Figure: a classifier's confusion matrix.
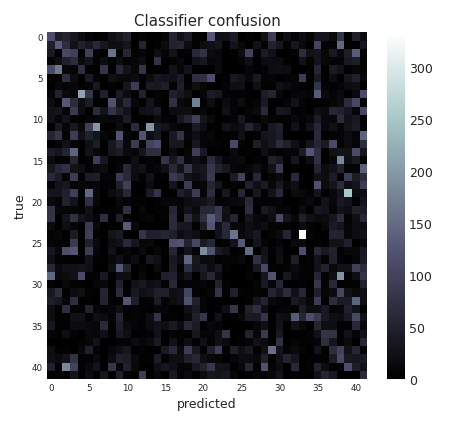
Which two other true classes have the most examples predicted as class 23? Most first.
36, 24
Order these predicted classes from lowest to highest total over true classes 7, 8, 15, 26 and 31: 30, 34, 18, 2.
34, 30, 18, 2
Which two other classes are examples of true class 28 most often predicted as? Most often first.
9, 40
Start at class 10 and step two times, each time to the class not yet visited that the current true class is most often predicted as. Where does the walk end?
39
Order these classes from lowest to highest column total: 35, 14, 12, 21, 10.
12, 14, 10, 21, 35
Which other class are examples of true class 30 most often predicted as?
35
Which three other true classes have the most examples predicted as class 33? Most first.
24, 26, 5
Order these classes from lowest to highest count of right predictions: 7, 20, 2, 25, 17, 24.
20, 7, 17, 2, 25, 24
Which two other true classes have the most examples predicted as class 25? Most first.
17, 19
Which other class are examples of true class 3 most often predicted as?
14
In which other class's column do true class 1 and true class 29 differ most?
0
